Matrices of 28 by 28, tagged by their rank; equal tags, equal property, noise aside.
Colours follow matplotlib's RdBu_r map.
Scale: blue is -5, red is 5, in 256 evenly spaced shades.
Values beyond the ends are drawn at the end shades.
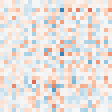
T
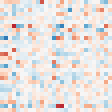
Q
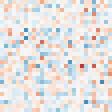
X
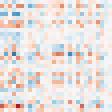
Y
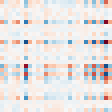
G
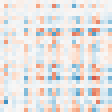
Y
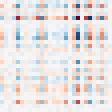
G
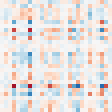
Y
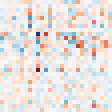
Q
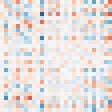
Y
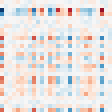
G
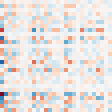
Y
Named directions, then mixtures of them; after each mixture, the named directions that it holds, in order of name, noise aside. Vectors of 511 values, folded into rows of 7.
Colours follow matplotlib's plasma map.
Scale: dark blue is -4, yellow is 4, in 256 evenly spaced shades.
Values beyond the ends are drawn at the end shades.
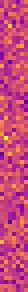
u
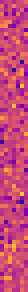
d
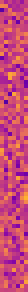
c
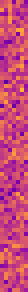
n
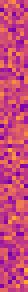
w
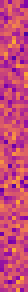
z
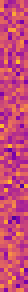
w.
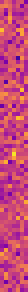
n, w.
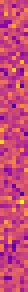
d.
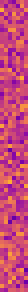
w.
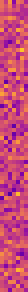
n, u, z.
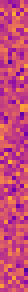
d, w.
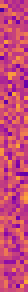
c.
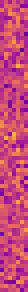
u, z.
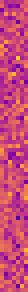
c, n, w.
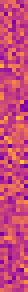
u, w.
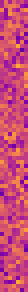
u, z.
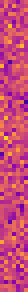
u.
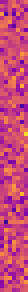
d, w.
